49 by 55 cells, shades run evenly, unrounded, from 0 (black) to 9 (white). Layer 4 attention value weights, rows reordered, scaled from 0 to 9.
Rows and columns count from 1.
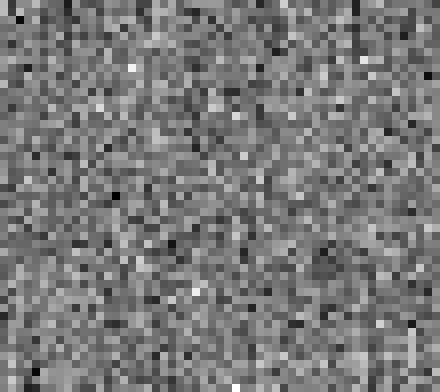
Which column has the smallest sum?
32
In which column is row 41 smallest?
52
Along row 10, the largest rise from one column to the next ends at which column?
47
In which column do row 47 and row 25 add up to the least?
5
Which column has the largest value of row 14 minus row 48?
27
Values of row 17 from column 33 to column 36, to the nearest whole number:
4 4 3 5
